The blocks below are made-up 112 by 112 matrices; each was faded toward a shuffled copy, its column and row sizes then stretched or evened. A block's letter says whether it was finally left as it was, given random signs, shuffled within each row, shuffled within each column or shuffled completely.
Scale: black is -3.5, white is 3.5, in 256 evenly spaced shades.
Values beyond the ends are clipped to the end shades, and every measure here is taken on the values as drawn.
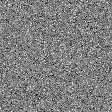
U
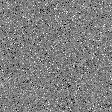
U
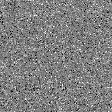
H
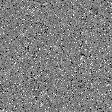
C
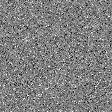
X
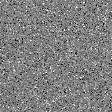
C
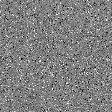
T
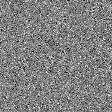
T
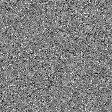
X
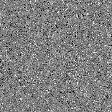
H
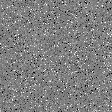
C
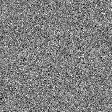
C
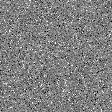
U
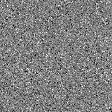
H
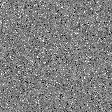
U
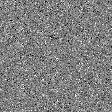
T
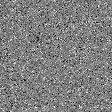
X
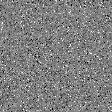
T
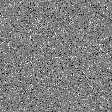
C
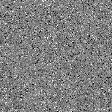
H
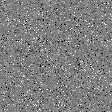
H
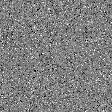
C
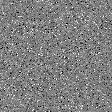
X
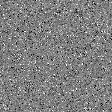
X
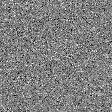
X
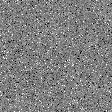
U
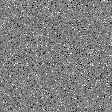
X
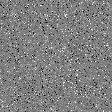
T
